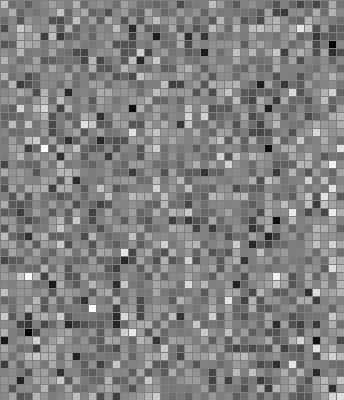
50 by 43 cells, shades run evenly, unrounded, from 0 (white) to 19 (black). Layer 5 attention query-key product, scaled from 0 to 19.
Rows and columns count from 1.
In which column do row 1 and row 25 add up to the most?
40
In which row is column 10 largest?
45
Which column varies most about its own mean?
42
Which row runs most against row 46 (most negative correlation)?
36
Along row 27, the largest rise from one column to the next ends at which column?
38
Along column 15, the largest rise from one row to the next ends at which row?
39
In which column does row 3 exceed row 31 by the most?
8
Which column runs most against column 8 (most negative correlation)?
32
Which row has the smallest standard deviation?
9
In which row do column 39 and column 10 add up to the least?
3
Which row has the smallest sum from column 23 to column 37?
4
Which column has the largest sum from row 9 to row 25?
33
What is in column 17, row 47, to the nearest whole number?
12
